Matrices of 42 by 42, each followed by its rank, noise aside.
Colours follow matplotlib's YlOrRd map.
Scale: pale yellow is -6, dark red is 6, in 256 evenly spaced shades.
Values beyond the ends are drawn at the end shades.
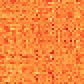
eight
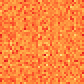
eight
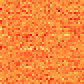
eight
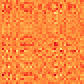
four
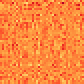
six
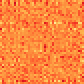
six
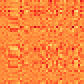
four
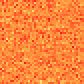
twelve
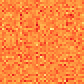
six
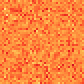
eight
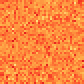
twelve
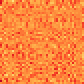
four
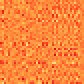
four
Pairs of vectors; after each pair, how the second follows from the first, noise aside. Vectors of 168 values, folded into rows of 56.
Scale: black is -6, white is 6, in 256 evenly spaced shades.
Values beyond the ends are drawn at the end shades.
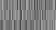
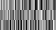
reversed, scaled up.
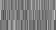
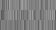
reversed, negated, shrunk.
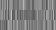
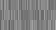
reversed, shrunk.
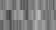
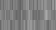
reversed, negated, shrunk.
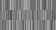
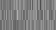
wrapped around, shrunk.
